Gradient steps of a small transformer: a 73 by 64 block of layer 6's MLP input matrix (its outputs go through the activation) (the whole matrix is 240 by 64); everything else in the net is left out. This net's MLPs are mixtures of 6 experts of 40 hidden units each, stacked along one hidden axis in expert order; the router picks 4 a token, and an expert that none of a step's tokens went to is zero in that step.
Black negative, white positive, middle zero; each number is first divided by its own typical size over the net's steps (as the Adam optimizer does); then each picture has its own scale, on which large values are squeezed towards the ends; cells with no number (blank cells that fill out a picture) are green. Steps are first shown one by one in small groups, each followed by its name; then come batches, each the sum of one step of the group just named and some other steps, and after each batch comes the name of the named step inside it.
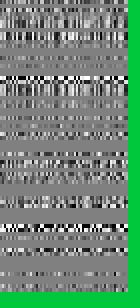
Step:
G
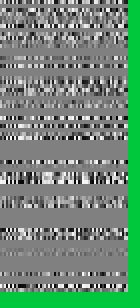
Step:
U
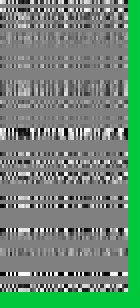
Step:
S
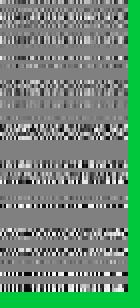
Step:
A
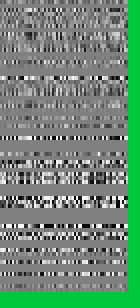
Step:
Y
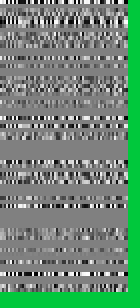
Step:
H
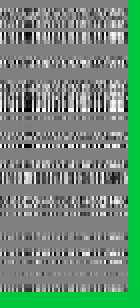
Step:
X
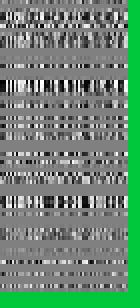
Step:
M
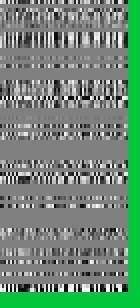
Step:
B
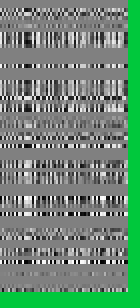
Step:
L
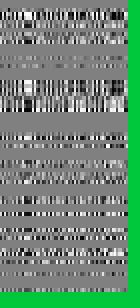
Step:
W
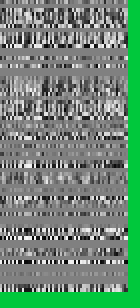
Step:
L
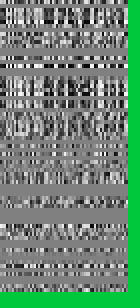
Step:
H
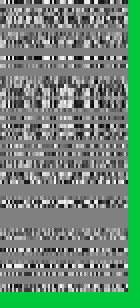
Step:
A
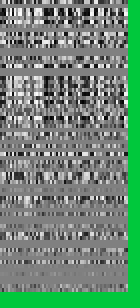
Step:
L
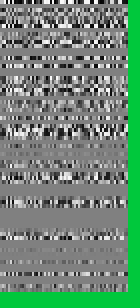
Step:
H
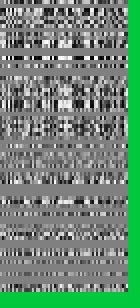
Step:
A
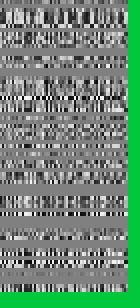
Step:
L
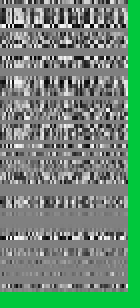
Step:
M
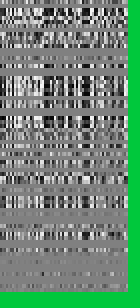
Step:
M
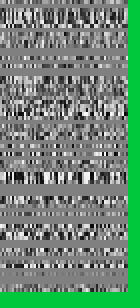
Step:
W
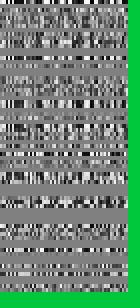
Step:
S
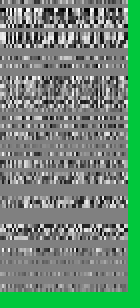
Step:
G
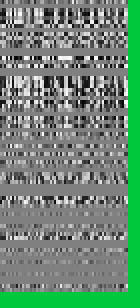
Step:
M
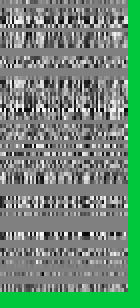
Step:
X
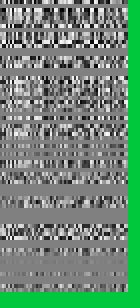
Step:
G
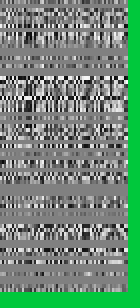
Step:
G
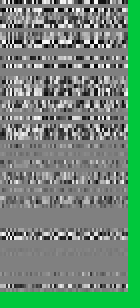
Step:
U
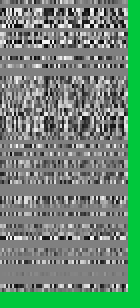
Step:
L
